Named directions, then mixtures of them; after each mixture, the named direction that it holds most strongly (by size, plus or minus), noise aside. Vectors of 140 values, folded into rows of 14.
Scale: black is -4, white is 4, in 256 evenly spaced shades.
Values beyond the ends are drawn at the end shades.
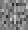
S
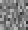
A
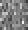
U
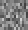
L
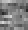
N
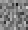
A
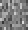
U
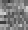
N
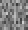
U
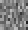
A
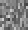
L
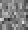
U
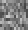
L
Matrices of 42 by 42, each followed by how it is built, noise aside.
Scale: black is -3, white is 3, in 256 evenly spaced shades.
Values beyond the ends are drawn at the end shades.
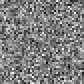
noise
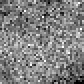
smooth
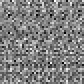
repeating columns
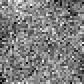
smooth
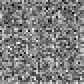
blocks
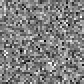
noise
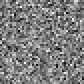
noise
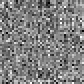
low rank
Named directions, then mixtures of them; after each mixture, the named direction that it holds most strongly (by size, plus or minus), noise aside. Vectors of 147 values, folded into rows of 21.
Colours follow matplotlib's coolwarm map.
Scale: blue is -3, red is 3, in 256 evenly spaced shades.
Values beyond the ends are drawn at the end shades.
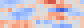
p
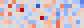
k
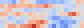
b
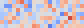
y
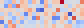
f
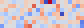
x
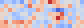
p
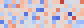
f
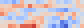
b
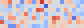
f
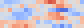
p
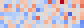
f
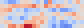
b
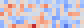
b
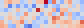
x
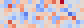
f
